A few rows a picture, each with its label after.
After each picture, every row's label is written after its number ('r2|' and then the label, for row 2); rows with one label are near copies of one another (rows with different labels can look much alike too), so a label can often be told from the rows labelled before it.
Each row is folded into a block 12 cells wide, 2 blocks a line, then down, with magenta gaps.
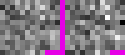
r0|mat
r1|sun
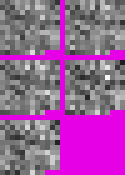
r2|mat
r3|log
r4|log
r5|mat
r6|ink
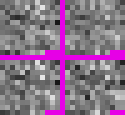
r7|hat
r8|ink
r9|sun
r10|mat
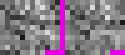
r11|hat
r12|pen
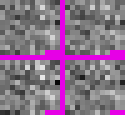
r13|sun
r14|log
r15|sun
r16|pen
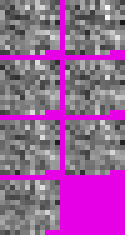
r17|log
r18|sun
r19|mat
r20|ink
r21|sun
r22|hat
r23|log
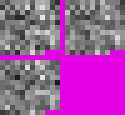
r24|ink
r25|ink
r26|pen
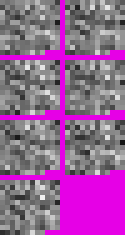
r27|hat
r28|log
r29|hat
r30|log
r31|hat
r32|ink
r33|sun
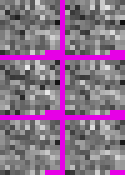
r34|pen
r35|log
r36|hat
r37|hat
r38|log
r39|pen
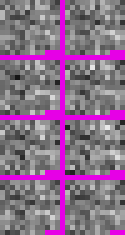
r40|ink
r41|ink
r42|pen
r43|ink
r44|ink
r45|hat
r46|ink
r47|ink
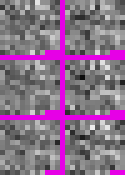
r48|mat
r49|ink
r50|log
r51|pen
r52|log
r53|hat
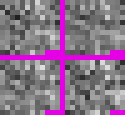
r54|pen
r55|sun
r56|log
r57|mat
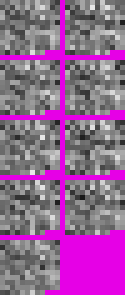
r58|ink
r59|log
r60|log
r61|ink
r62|mat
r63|ink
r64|sun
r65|pen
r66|mat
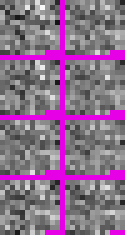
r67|hat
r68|mat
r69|sun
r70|ink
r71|mat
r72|log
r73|ink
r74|log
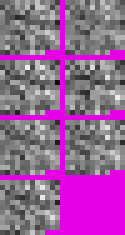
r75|hat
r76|pen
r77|hat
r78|ink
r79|hat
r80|sun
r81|sun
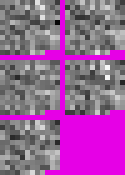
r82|sun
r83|mat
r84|log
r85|sun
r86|mat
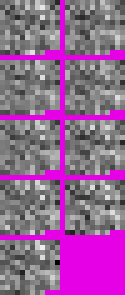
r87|mat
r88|ink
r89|sun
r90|ink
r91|mat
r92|ink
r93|mat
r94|hat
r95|sun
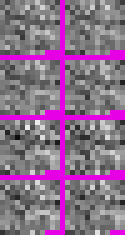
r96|hat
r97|hat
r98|log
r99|hat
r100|pen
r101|ink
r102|pen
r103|pen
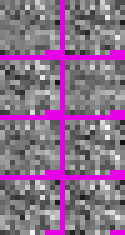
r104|pen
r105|sun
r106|log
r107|log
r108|ink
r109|sun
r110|mat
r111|hat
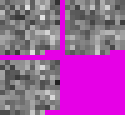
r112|ink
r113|log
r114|log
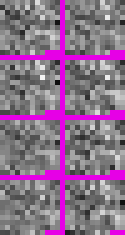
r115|pen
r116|sun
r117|sun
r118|mat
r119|pen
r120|ink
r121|mat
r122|pen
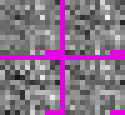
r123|sun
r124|sun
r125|ink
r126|log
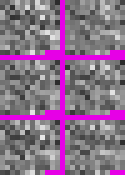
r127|mat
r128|hat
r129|mat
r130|hat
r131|mat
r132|log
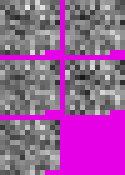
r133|log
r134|ink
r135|ink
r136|ink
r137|mat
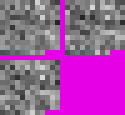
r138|sun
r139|log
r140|mat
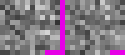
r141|log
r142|sun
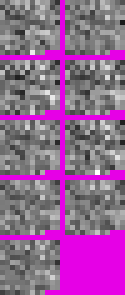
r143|ink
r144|sun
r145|ink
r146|ink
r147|log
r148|mat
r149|mat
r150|mat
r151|sun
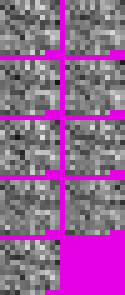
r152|mat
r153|ink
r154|pen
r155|mat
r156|ink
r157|log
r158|log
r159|hat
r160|hat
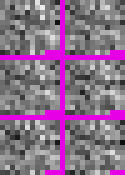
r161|sun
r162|hat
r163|hat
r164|hat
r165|pen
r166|hat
